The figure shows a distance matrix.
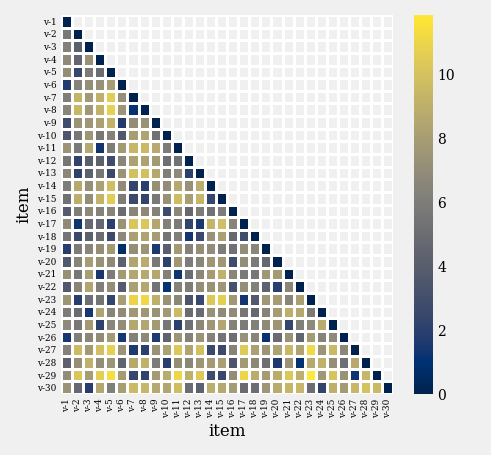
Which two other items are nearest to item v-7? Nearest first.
v-8, v-27
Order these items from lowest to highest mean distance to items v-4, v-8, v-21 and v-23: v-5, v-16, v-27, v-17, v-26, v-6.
v-17, v-5, v-16, v-26, v-6, v-27
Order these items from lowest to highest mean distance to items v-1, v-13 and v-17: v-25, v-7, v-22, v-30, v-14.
v-30, v-22, v-25, v-14, v-7
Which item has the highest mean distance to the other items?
v-29
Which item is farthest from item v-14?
v-23
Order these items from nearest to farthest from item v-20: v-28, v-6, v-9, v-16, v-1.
v-28, v-16, v-1, v-6, v-9
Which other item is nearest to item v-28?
v-22
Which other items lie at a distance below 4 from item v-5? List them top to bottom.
v-2, v-12, v-13, v-17, v-18, v-23
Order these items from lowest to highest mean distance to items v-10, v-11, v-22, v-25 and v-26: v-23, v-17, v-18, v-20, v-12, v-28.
v-28, v-20, v-12, v-18, v-17, v-23
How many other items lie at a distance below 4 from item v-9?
4
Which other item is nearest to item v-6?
v-19
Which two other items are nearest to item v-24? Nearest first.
v-3, v-30
